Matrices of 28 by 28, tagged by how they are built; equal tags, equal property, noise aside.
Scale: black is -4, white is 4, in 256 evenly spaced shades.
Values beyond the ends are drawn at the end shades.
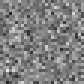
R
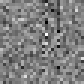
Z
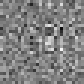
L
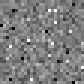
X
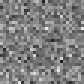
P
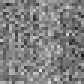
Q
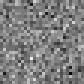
R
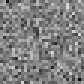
R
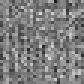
Q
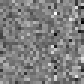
Z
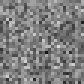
Q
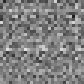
P
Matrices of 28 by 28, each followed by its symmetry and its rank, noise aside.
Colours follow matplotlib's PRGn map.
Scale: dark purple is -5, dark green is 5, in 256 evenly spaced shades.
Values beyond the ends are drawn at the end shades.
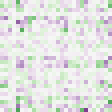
no symmetry, rank three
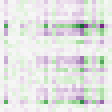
no symmetry, rank one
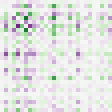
antisymmetric, rank two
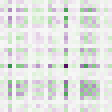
symmetric, rank one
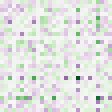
symmetric, rank three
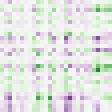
antisymmetric, rank two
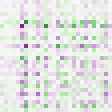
antisymmetric, rank two
